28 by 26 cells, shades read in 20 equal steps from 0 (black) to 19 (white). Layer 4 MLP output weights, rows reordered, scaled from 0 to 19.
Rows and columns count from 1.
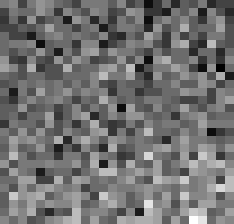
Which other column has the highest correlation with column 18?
26
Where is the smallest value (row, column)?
9, 25
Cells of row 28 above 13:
3
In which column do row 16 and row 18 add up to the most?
11
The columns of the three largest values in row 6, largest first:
24, 21, 20
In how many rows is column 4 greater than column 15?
12
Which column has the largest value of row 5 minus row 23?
17
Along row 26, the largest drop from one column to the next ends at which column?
18
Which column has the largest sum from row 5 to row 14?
15
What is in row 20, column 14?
4
